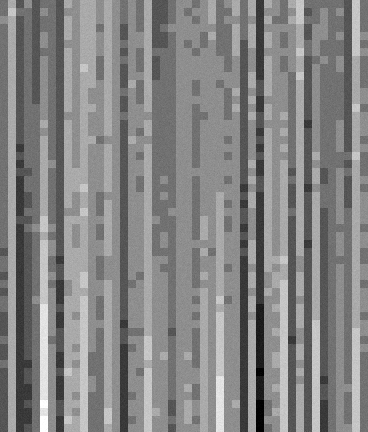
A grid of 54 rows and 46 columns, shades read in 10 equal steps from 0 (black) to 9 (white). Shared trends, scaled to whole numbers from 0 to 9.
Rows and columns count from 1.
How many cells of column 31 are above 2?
28
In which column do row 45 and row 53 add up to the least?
33
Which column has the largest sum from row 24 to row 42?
6
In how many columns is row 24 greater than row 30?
6
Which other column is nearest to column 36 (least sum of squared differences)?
40
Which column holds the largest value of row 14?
45
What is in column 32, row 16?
5
